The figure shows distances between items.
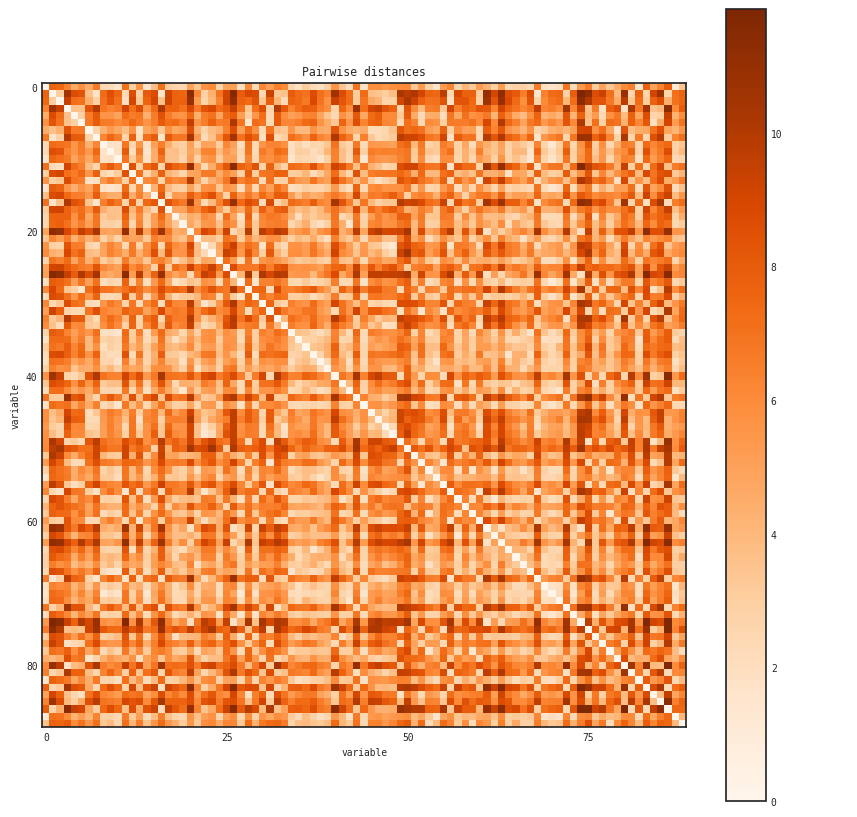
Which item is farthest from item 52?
86
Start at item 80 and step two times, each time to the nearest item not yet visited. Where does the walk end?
77
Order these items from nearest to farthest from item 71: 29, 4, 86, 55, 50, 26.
29, 4, 55, 26, 50, 86
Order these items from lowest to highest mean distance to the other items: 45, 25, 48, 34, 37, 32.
34, 37, 48, 45, 32, 25
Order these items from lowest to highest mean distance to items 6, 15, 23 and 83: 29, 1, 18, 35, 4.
1, 35, 18, 29, 4
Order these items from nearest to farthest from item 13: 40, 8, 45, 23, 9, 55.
45, 23, 8, 9, 55, 40
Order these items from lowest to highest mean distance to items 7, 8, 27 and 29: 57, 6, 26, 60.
57, 6, 60, 26
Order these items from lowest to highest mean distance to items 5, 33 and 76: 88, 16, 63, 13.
13, 88, 16, 63
